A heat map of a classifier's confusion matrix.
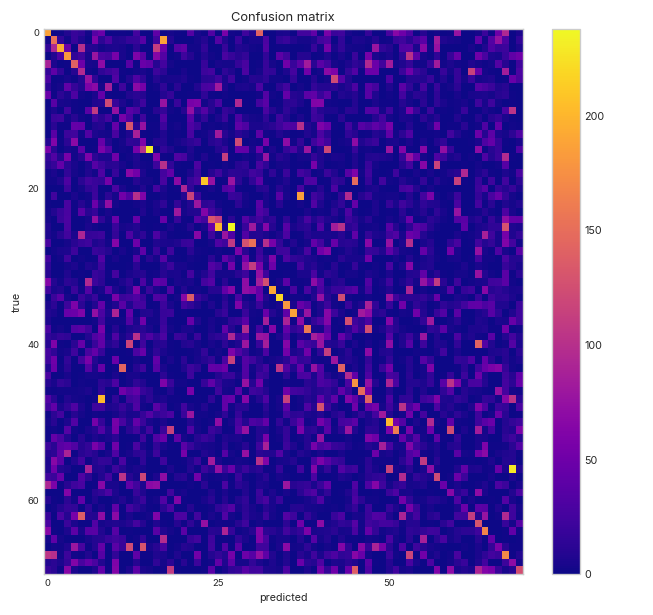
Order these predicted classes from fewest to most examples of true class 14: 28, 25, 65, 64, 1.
25, 64, 65, 1, 28
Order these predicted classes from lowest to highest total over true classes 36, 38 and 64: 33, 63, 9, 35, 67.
9, 63, 67, 33, 35
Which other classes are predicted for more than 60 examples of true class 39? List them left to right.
13, 27, 31, 32, 40, 55
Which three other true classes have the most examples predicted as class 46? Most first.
36, 66, 67
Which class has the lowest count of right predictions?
60
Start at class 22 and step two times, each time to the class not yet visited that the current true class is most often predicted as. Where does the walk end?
28
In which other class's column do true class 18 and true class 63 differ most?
61
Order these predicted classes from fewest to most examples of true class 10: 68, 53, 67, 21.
67, 53, 21, 68
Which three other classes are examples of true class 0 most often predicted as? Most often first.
31, 67, 60
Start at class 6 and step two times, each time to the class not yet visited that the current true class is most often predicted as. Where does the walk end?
27
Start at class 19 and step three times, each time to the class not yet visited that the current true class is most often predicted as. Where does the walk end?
52
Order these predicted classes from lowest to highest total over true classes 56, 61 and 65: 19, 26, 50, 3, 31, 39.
19, 3, 26, 31, 39, 50
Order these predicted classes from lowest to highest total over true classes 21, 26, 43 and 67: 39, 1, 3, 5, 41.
41, 3, 5, 39, 1
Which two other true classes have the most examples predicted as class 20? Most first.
34, 54
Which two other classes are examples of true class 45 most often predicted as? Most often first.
59, 50
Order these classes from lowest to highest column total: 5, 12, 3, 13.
12, 5, 3, 13
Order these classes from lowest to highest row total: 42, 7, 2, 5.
42, 7, 5, 2
